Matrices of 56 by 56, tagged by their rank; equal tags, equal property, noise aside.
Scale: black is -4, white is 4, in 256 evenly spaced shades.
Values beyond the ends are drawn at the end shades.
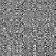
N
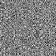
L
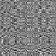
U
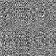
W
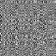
N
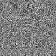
L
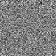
L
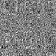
W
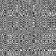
U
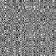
N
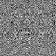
N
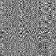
N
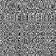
W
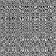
U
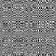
U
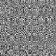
N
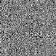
L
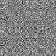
W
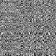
N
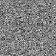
L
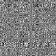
W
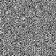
L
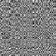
U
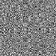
W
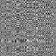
N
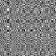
U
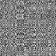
N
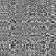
U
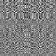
U
